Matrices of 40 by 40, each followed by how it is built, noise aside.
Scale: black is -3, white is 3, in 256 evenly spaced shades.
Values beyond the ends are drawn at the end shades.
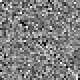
diagonal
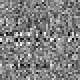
low rank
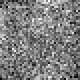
smooth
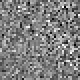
upper triangular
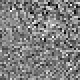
upper triangular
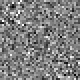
block diagonal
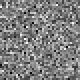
noise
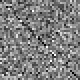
diagonal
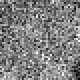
smooth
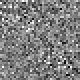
block diagonal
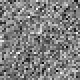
Hankel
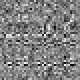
low rank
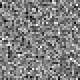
noise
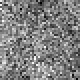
smooth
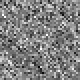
Toeplitz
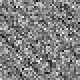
Toeplitz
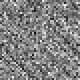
Toeplitz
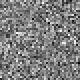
noise
